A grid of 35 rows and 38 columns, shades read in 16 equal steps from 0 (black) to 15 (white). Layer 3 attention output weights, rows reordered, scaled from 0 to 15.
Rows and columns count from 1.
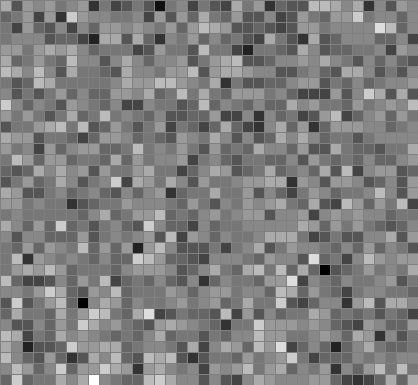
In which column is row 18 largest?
35
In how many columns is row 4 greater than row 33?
14
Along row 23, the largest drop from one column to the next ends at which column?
13
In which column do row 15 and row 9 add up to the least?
28
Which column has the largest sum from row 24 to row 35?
26
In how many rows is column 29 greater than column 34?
17
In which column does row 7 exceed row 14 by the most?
4
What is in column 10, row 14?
6
